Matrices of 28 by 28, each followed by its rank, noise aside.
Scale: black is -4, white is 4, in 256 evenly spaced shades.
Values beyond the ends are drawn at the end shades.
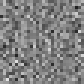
seven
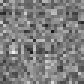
five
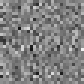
five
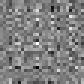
five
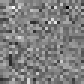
seven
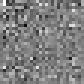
six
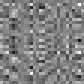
four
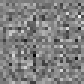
five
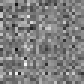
six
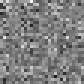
seven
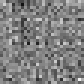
six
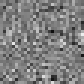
six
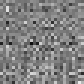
four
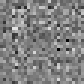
five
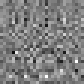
four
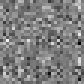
five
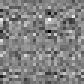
four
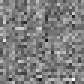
six
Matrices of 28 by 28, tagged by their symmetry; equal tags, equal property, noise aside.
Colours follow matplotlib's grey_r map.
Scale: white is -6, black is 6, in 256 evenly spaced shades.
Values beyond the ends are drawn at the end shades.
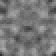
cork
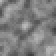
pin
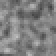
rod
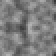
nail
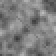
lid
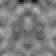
cork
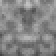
cork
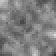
pin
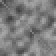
pin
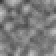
pin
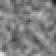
rod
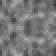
nail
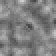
lid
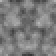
cork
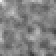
pin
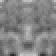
cork
